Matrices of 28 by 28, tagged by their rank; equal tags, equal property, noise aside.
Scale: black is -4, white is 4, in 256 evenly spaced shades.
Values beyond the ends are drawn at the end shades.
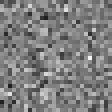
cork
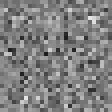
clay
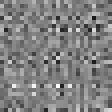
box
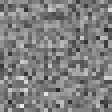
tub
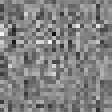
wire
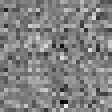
wire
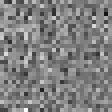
clay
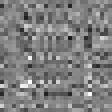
wire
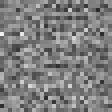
clay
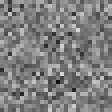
tub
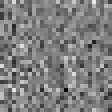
tub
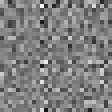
box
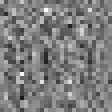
box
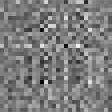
box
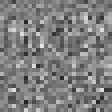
tub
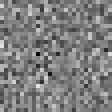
tub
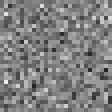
cork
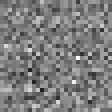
tub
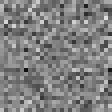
tub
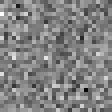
cork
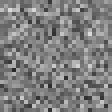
cork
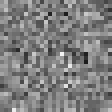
tub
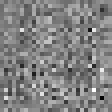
wire
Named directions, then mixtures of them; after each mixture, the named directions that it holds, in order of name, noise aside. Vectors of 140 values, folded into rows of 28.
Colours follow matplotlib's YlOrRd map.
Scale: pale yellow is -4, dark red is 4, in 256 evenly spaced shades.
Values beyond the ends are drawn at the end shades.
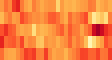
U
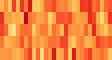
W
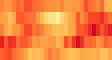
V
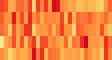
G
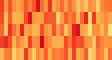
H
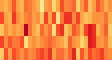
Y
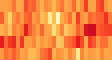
V, Y.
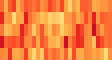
H, V, W.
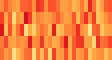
H, W, Y.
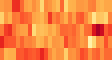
U.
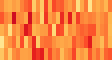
G, Y.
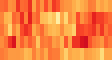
G, V.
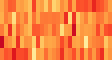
G.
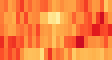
V.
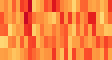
G, W.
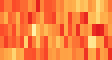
G, H, U.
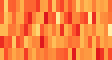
H, Y.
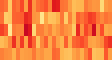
G, V, W.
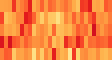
H, V, W.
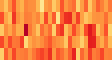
Y.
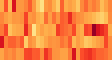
U, W, Y.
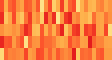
H, Y.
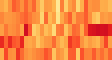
U, V, Y.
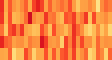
H.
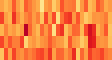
Y.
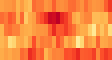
V.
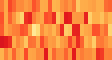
H, U, Y.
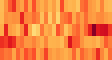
U, V, Y.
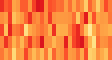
H, Y.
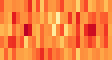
G, V, Y.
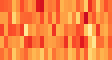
H, Y.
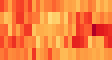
G, U, V.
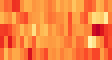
U.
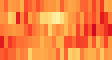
V.
